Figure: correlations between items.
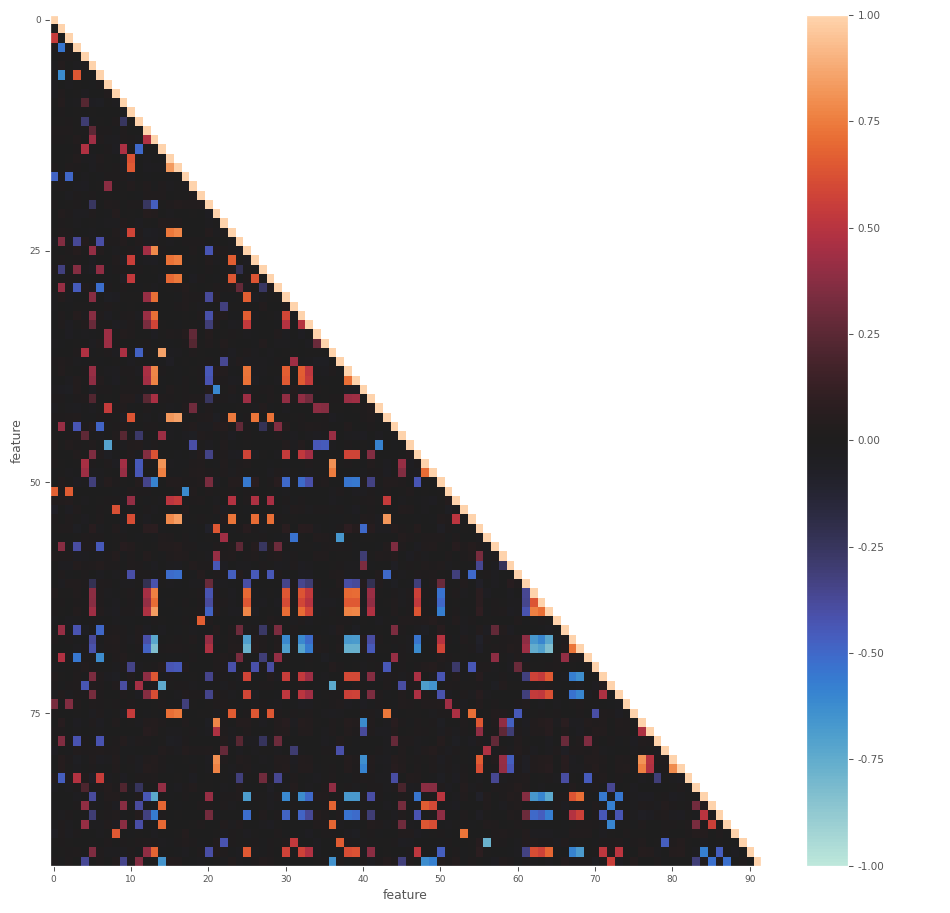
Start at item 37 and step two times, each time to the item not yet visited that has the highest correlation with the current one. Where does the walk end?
31
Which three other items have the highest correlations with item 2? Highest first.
51, 0, 74
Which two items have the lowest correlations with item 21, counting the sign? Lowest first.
40, 59
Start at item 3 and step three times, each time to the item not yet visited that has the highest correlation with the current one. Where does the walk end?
27
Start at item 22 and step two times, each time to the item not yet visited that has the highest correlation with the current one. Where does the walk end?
79
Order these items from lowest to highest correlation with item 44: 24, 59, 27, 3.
3, 27, 59, 24
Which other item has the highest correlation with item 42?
7
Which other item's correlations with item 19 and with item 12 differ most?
65
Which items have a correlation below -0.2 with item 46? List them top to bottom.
7, 18, 34, 35, 42
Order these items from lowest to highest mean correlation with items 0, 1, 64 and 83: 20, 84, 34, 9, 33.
84, 20, 34, 9, 33
